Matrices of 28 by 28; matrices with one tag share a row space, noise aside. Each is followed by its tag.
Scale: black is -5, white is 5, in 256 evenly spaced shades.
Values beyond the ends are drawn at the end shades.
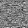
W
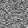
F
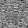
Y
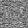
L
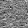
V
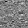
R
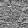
W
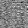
F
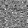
F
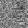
F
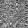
V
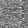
L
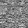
R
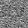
L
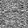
Y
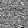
L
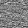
W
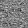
L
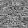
W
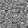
F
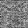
W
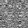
R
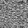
F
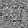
L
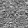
V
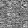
W
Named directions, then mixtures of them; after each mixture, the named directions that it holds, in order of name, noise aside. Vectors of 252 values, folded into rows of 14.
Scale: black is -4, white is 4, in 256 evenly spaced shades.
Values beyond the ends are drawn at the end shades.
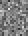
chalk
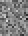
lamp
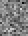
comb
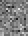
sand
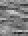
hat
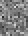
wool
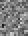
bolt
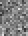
chalk, sand.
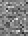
sand.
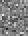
chalk, sand, wool.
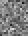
comb.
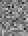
comb, lamp, sand.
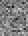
comb, sand.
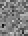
bolt.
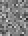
lamp, wool.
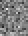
bolt, sand, wool.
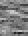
hat.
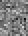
chalk, hat, sand.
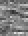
hat.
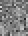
lamp, sand, wool.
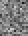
comb.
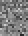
lamp, sand.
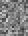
bolt, comb, lamp.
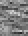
hat.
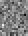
bolt, chalk.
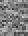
bolt, hat.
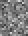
bolt, comb.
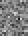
bolt, comb, hat.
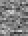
bolt, hat.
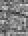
chalk, hat, wool.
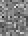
wool.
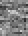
hat, sand.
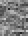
chalk, hat.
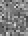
wool.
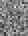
bolt, comb, wool.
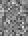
chalk.
